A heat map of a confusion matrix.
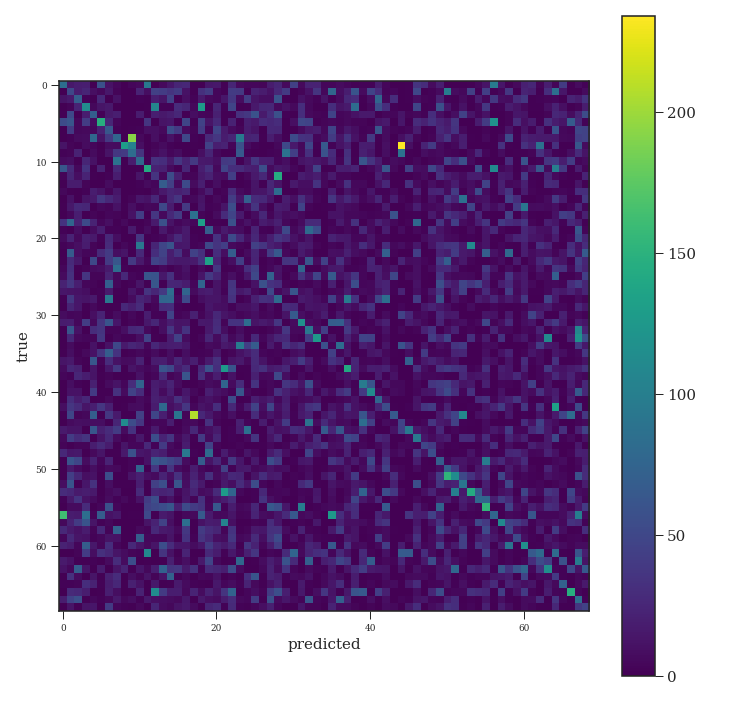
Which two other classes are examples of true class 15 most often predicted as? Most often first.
52, 24
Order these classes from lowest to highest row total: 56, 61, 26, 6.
6, 26, 61, 56
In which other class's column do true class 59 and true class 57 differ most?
21
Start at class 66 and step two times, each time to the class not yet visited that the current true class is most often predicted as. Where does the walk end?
28
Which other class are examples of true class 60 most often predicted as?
58
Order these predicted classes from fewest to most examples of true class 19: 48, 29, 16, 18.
18, 16, 48, 29
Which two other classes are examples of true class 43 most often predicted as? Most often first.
17, 52
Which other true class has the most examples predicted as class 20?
55
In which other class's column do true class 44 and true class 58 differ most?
8
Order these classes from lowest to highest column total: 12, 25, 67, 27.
27, 25, 12, 67
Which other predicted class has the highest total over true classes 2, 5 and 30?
56
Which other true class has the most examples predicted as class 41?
2
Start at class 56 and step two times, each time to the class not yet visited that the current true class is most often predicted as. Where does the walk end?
11
